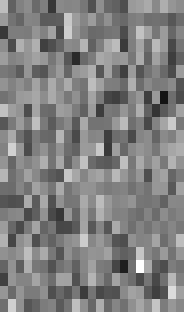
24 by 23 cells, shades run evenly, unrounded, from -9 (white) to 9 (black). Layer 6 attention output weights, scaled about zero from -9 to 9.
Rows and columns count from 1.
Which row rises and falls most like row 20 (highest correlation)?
21
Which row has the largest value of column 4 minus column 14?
17
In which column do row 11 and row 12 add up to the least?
2
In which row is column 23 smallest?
19
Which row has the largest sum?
23
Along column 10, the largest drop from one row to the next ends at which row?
6
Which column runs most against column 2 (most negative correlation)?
4
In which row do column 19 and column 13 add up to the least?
12
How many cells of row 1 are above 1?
7
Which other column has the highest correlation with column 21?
15
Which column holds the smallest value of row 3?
9
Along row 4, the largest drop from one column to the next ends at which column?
3
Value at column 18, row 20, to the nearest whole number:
-5
